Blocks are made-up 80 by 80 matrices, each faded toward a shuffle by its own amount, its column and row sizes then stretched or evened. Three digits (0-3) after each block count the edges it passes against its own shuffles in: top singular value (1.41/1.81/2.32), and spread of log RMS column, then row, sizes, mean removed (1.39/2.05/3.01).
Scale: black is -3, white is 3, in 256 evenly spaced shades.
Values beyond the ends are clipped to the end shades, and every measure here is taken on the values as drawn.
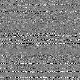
2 0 3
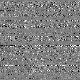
2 0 3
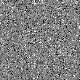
0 1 0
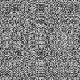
3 0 0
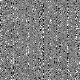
0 3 0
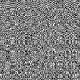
3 1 1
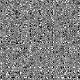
2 2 2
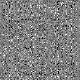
0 3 1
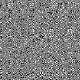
3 2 2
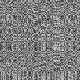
3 0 0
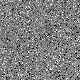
0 1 0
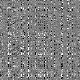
3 3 2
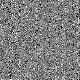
0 2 0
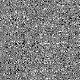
1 1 2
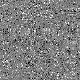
2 1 0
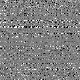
2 0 3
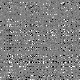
1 2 3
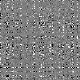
0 3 3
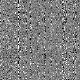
2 3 0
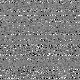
0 0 3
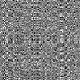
3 2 0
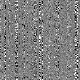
2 3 0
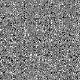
1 2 2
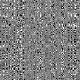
3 3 1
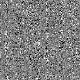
1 2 1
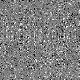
2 1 1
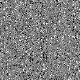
0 2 0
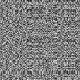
3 2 0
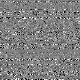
0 0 3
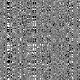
3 3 1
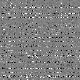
1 1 3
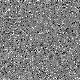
0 0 1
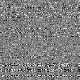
3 0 3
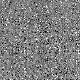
1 1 1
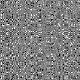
3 2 1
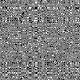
3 1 2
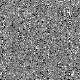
1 2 0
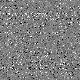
0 0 2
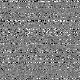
1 0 3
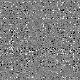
1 2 2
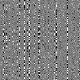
3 3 1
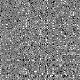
2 2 1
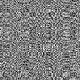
3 1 0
